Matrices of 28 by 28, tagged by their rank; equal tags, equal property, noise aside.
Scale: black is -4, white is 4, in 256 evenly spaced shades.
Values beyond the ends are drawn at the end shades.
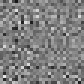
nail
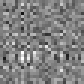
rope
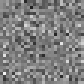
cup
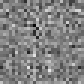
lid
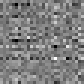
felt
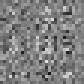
rope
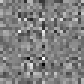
rope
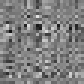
felt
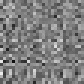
felt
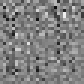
rope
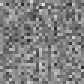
nail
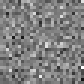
cup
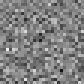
nail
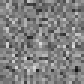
nail
